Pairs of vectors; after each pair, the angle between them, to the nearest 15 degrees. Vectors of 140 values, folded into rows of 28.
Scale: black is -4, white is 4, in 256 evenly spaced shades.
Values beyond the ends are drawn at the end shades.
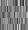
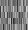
90 degrees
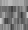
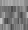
15 degrees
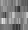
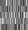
75 degrees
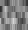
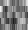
165 degrees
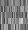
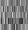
150 degrees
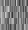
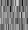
75 degrees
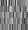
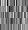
150 degrees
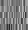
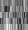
135 degrees
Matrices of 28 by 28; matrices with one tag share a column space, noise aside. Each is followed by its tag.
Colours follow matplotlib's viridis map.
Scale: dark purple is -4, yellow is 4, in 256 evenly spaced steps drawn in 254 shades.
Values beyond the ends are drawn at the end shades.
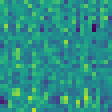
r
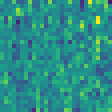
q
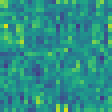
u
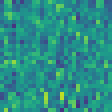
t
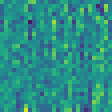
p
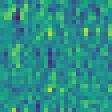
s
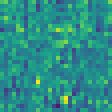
r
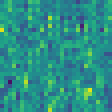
r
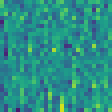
p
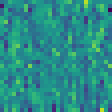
p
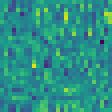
s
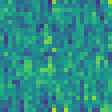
u
